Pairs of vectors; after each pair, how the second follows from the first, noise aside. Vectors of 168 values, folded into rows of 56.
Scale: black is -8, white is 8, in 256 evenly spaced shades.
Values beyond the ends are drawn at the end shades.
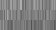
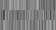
wrapped around, negated.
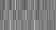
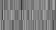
wrapped around, negated.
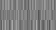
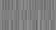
negated, shrunk.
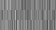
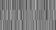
shuffled.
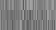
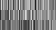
reversed, negated, scaled up.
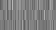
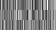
wrapped around, scaled up.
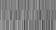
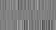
partly zeroed.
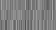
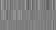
partly zeroed.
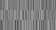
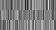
wrapped around, scaled up.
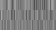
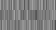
shuffled.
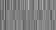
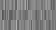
shuffled.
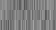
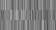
wrapped around, negated.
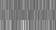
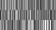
wrapped around, scaled up.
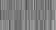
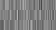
shuffled.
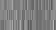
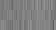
negated, shrunk.
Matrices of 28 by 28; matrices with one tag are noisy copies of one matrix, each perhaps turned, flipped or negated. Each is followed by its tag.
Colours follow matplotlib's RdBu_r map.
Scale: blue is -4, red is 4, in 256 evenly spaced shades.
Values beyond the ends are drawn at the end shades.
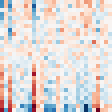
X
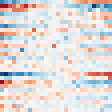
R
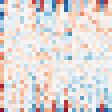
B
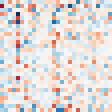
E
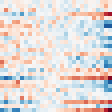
X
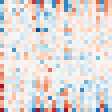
B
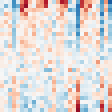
X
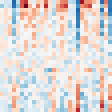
X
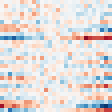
R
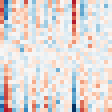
R
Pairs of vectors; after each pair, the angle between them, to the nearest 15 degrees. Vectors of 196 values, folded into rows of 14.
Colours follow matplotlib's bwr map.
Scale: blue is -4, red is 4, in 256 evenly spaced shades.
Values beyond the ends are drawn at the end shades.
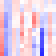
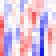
30 degrees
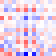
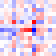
90 degrees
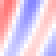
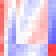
75 degrees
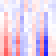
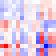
45 degrees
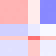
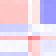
15 degrees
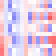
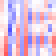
45 degrees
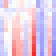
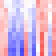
150 degrees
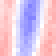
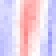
165 degrees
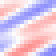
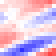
135 degrees
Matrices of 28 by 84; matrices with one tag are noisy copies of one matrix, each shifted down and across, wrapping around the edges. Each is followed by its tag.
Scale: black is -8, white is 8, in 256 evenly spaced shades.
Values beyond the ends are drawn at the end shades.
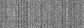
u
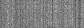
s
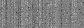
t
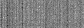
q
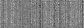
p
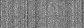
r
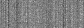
r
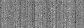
t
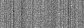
r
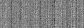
t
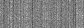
t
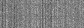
u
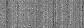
r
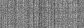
q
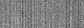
u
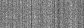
s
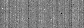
t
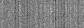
u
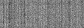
q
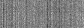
u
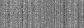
p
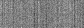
u
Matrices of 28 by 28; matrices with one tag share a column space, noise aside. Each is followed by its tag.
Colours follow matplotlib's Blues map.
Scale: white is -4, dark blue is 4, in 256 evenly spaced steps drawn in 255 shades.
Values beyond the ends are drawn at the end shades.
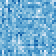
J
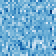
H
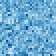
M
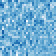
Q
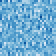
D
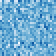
D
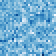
M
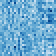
J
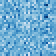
D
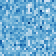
H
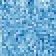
J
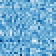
M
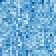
J
